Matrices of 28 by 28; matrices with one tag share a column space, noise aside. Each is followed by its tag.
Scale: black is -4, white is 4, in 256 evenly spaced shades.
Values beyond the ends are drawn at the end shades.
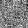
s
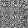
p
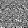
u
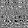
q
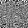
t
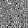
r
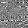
q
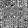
p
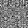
p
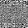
t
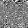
t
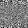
t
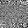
t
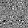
q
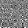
u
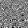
u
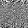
t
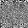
t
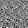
u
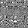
q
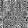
s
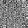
s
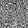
r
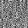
s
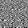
u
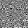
u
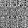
p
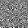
u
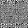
t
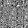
p
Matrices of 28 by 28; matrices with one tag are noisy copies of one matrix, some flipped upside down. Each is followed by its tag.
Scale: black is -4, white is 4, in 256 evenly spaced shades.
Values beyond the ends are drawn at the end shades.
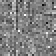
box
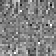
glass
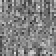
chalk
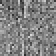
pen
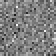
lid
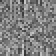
pen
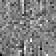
pen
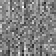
pen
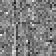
box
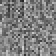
pen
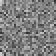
lid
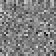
lid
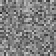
lid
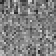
glass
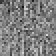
pen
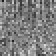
chalk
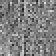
pen
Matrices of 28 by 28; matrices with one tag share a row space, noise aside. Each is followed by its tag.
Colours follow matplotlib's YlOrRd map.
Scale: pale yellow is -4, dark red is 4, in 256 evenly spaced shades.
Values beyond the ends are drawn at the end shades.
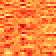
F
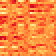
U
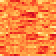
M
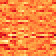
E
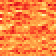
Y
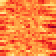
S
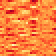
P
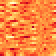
P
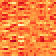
E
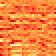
Y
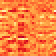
E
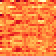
Y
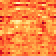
Y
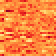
F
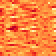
P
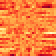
S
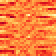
S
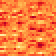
U
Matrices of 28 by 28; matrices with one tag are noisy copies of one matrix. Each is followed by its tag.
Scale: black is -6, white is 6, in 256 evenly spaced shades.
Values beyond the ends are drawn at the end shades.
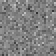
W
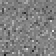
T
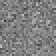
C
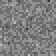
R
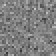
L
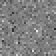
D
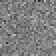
C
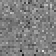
L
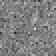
C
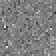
T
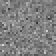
T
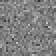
C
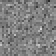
R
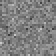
R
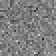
D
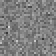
D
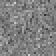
R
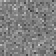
W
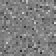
L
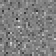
T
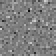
C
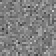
D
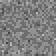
T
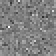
D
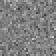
W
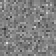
L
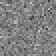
R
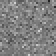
R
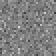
T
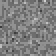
C
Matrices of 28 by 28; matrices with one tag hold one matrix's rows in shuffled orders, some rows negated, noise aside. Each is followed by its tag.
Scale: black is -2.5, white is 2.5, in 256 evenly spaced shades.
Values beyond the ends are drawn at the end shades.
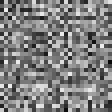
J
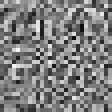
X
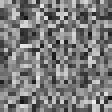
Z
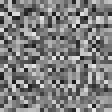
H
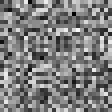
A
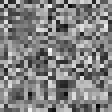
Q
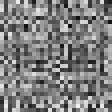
J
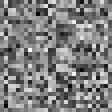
Q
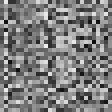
Q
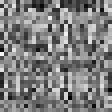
J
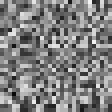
Z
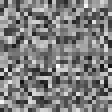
A
